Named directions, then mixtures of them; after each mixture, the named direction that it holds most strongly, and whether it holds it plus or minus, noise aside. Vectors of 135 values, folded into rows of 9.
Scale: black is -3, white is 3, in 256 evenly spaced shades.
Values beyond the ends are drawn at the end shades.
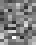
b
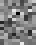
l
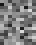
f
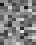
f, plus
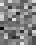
l, plus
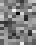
l, plus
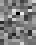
l, plus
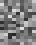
l, plus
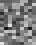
b, plus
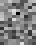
l, plus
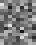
f, minus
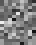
l, minus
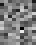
f, plus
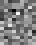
l, minus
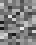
l, plus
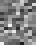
l, minus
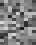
l, minus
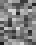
l, plus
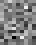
b, minus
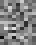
b, minus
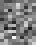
b, plus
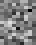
l, minus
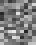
b, plus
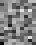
f, plus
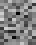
b, minus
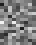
f, plus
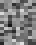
f, plus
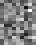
f, plus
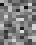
f, plus
